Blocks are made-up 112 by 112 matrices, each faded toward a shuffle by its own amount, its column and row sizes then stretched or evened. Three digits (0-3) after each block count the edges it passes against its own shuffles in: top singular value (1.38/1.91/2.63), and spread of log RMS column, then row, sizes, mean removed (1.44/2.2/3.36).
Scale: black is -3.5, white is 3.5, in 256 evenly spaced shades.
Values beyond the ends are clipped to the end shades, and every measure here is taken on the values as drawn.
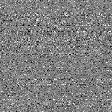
2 0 2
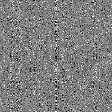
2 2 0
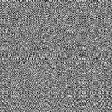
3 0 2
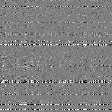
3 1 3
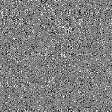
2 1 2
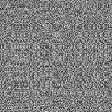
3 0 2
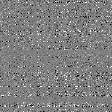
1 2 3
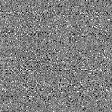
2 0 2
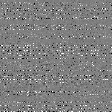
1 1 3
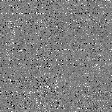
0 1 2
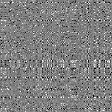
3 2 2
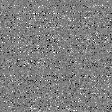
0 1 2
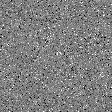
0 0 0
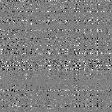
2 2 3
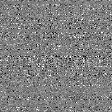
1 1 3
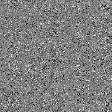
0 2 1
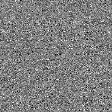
0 1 2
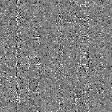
2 2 1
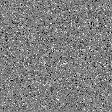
0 0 1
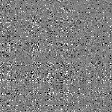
2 2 2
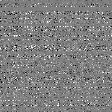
0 1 3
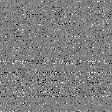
0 1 3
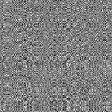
3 2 1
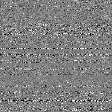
1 0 3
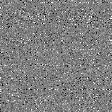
1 1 2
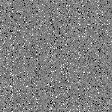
1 2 0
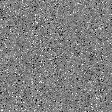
0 1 0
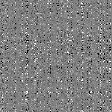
1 3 2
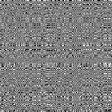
3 1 3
